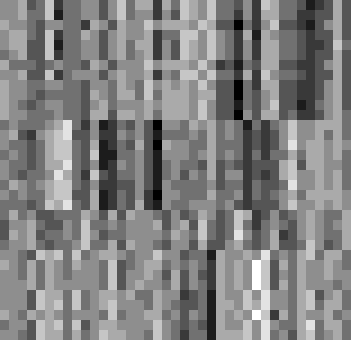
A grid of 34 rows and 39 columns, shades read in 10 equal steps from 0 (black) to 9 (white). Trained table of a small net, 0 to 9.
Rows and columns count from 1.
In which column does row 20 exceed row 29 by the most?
24
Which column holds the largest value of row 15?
33
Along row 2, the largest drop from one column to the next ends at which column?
7
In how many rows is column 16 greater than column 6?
6
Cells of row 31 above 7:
1
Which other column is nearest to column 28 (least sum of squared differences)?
13
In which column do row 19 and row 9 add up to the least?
27
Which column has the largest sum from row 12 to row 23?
8
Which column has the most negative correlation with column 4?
38
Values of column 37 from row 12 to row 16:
5 6 4 5 5
